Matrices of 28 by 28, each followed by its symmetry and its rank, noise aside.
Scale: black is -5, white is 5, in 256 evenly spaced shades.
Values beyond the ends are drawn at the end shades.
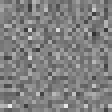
no symmetry, rank six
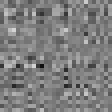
no symmetry, rank four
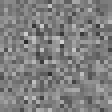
antisymmetric, rank eight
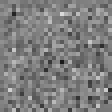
no symmetry, rank eight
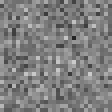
no symmetry, rank eight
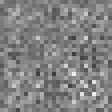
symmetric, rank four
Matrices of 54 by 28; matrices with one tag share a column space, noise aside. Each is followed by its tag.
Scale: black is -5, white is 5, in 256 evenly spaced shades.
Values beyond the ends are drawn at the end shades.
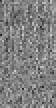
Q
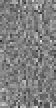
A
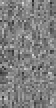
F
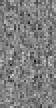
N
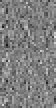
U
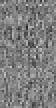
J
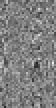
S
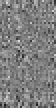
A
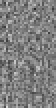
S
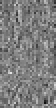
Q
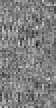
J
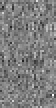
N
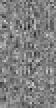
U
